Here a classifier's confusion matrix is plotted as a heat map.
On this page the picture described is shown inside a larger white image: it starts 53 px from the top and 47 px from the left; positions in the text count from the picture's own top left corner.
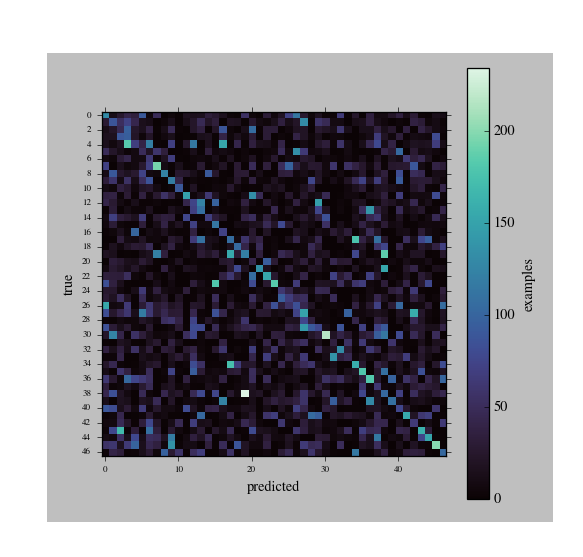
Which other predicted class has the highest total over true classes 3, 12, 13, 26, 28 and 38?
19
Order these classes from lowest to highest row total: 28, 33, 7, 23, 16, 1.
16, 28, 33, 1, 23, 7
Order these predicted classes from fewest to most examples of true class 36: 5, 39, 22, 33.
33, 22, 5, 39
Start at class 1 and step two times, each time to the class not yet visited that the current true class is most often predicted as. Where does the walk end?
42
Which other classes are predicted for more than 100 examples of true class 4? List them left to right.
3, 6, 12, 16
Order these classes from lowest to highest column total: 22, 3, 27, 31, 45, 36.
31, 45, 22, 36, 3, 27
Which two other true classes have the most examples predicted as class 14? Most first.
8, 11
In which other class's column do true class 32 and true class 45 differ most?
9
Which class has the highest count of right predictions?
30
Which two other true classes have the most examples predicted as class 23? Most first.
26, 41
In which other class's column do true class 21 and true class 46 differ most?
38
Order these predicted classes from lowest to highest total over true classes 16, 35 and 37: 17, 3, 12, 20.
17, 3, 20, 12
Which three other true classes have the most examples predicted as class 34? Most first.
17, 46, 19
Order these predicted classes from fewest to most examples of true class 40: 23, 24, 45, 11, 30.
23, 24, 30, 45, 11
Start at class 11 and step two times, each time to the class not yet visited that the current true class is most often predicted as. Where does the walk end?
22
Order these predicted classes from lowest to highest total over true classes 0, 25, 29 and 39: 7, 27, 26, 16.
7, 16, 26, 27
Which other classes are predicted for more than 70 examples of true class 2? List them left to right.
3, 16, 20
